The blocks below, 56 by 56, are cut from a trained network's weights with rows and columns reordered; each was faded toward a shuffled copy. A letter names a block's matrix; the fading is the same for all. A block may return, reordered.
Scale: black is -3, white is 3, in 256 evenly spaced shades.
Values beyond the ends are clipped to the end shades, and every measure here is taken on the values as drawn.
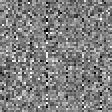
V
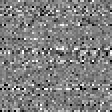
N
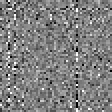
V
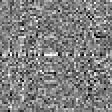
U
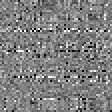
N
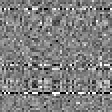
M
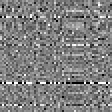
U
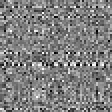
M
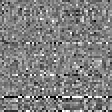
U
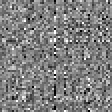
V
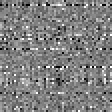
N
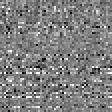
N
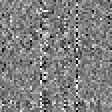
V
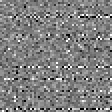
N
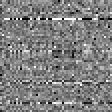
U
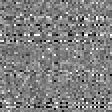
N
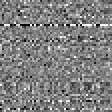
U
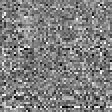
U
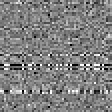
M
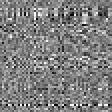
M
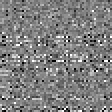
N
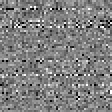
N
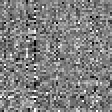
V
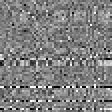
M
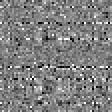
N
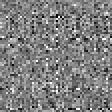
V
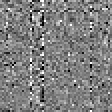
V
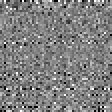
N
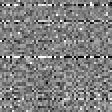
M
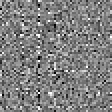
V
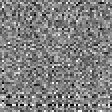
U
